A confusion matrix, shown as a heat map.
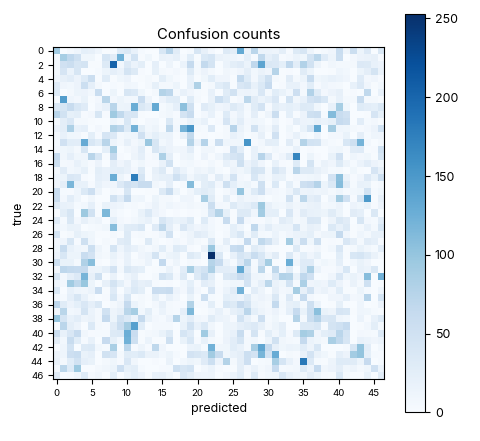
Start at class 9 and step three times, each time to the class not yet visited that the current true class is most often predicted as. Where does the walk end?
19
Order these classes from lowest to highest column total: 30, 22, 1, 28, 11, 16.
30, 16, 28, 1, 11, 22
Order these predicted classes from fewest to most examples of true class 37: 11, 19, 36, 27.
36, 27, 11, 19
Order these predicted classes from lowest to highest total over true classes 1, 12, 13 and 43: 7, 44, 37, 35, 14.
44, 14, 35, 37, 7
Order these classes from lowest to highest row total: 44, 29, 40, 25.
25, 44, 29, 40
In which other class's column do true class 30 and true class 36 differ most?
33
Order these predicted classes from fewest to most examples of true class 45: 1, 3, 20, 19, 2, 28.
20, 28, 2, 19, 1, 3
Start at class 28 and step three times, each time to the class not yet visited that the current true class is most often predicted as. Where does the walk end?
4
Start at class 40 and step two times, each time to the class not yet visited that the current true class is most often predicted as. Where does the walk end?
41
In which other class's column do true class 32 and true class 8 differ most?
14
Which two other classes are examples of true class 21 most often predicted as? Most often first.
44, 40
